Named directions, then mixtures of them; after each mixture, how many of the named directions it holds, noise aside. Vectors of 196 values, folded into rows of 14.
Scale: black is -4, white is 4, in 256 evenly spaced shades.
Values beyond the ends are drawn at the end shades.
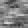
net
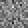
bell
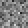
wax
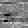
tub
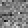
two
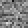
four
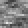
one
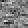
four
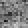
four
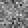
two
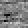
one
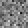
one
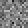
two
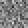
one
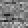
two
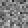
one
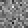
one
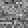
three
